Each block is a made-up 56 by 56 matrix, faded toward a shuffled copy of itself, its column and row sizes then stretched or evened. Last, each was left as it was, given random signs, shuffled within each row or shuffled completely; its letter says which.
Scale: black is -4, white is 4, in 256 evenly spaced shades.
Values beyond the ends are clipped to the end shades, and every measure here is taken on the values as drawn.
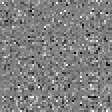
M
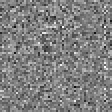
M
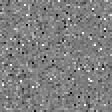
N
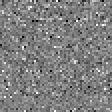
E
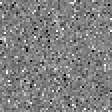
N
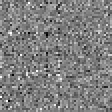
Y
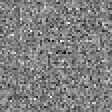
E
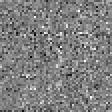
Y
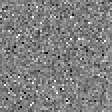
N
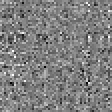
M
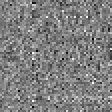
M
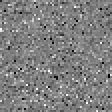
N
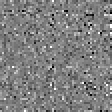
M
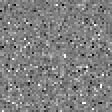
E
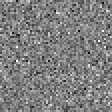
N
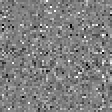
M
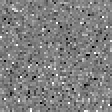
N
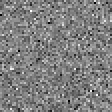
N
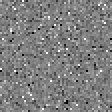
N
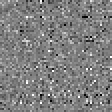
M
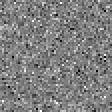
N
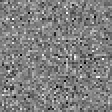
Y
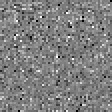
M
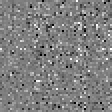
Y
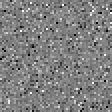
N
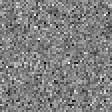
E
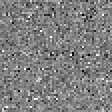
E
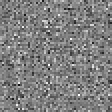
M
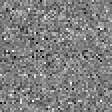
E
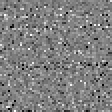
E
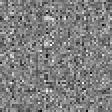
M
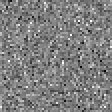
N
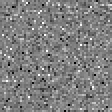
N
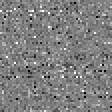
E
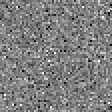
N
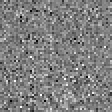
Y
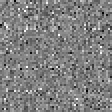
M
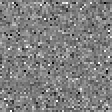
E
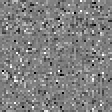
Y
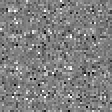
M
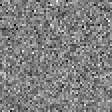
N
